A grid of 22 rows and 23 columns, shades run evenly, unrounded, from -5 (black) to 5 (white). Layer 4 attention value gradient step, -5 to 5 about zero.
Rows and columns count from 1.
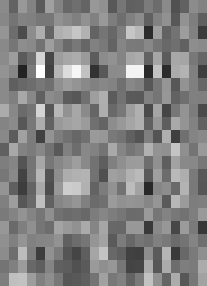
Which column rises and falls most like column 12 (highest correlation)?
3
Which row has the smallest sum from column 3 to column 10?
21
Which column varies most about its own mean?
5
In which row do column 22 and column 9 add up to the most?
6
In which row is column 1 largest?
9
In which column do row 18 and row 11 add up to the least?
20
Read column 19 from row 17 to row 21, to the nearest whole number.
0 1 0 2 2
